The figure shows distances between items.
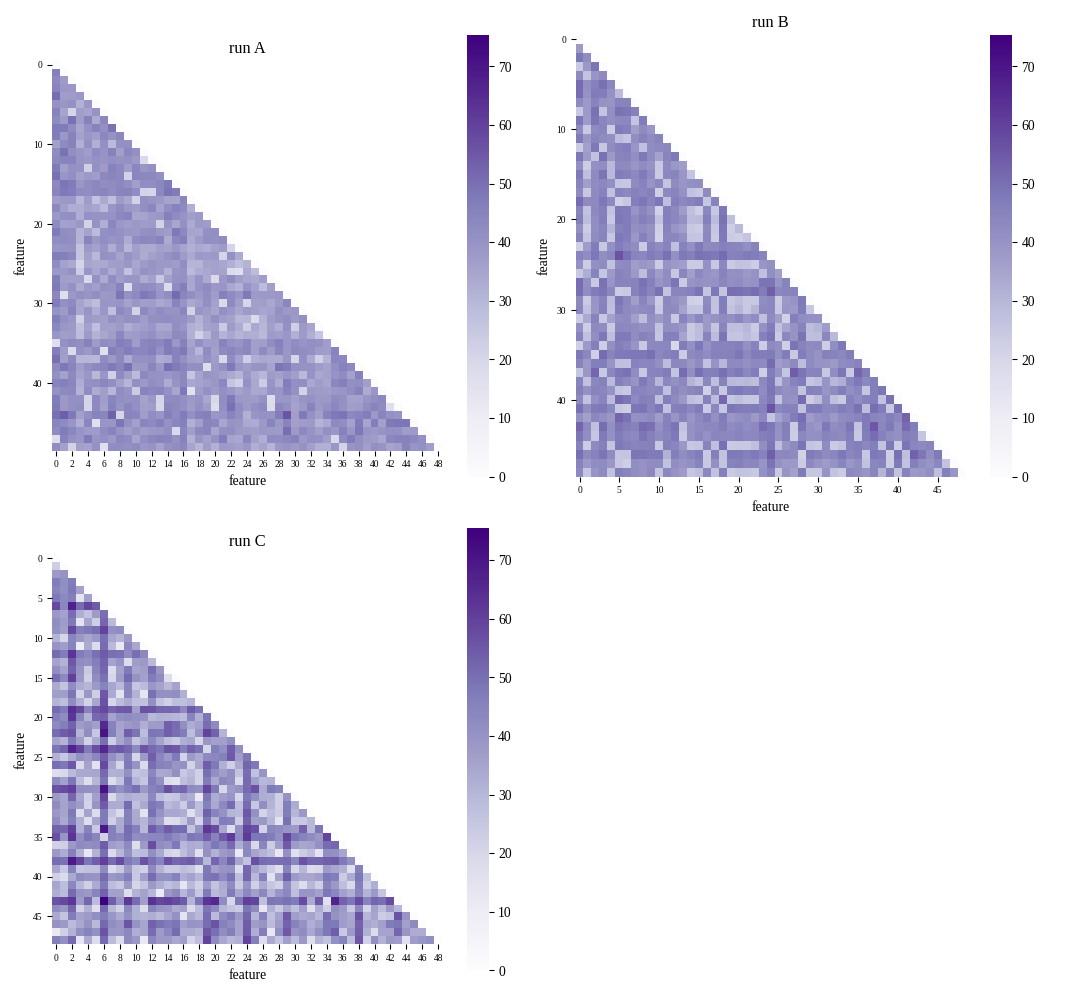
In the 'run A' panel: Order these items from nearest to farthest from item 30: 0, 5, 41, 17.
5, 17, 41, 0
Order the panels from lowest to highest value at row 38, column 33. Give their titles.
run B, run A, run C
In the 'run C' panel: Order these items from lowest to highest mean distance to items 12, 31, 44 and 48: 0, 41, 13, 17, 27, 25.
41, 17, 27, 13, 25, 0
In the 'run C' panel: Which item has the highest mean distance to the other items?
6
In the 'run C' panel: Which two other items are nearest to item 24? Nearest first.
19, 38
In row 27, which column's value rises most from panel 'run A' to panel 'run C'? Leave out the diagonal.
43
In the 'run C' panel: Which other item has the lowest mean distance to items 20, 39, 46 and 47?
27
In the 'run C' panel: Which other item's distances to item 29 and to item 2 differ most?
21
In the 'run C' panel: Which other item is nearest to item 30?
18
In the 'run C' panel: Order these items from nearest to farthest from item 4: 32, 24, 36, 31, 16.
31, 16, 32, 36, 24
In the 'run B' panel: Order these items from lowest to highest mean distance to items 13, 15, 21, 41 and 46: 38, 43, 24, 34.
38, 43, 34, 24
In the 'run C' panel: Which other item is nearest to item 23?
37
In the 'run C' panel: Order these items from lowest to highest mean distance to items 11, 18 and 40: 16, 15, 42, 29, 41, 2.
41, 16, 42, 15, 2, 29
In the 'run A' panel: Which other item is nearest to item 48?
6
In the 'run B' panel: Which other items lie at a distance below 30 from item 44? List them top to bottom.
2, 13, 27, 35, 43
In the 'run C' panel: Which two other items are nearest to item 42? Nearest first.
13, 9
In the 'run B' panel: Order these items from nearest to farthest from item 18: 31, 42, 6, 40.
6, 31, 42, 40
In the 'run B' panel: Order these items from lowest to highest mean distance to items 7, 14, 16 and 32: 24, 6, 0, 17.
17, 6, 0, 24
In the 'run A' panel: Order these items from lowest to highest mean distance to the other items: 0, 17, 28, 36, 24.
17, 24, 28, 36, 0
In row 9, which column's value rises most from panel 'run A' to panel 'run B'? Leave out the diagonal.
28
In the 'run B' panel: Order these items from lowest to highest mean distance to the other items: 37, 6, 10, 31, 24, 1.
1, 10, 31, 6, 37, 24
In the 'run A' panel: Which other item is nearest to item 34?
18
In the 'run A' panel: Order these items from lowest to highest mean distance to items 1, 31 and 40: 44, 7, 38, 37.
7, 37, 38, 44
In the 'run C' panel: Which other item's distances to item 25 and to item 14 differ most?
15
